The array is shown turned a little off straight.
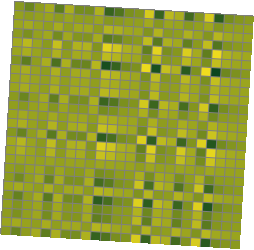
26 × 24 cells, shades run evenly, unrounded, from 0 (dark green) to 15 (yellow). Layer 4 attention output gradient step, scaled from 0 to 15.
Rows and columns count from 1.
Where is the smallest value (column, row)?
21, 7
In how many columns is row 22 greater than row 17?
7
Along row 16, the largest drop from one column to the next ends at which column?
16
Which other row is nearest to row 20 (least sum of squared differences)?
11
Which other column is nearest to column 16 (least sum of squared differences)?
9
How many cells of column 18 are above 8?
14
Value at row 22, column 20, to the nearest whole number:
14
